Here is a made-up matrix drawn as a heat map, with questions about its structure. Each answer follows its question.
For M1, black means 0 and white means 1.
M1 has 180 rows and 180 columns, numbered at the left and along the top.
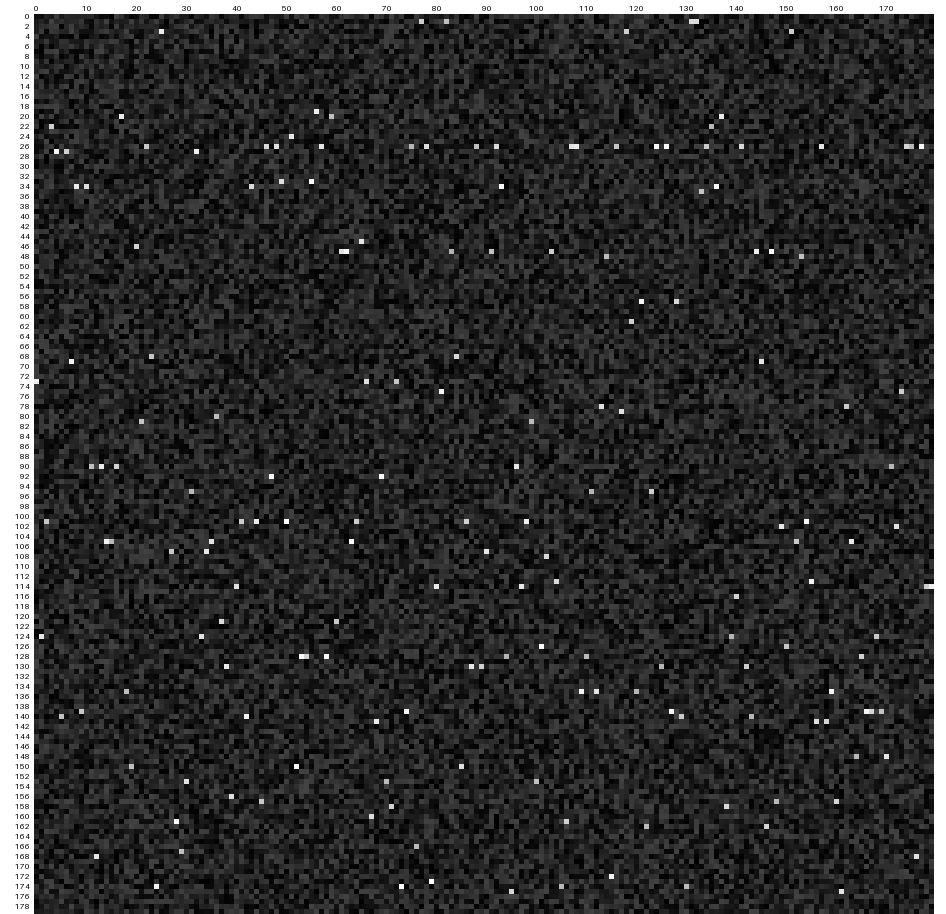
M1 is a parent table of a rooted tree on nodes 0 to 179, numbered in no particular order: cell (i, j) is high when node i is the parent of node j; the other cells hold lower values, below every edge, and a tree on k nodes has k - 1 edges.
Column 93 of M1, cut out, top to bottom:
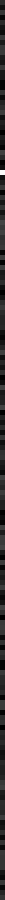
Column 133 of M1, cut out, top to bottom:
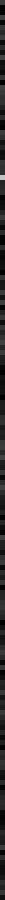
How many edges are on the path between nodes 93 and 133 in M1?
7
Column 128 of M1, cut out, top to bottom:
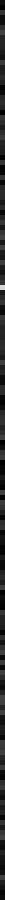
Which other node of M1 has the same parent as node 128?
121
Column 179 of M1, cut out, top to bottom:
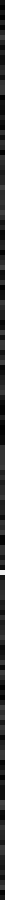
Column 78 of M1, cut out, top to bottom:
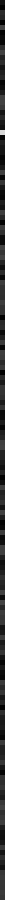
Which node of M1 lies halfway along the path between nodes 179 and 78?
48
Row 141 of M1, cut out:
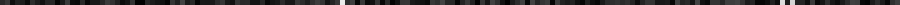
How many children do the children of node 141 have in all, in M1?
5
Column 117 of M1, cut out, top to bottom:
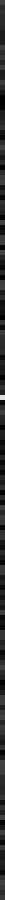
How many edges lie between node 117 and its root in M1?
4
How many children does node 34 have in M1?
5
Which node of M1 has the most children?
26
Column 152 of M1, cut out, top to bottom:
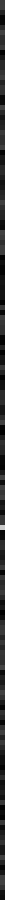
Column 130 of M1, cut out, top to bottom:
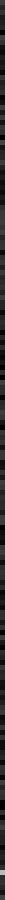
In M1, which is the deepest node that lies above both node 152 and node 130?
174
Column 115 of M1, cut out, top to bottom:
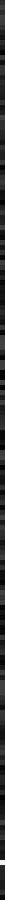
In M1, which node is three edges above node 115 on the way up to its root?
108
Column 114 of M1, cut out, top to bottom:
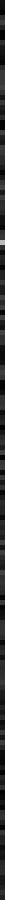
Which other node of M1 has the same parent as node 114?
153
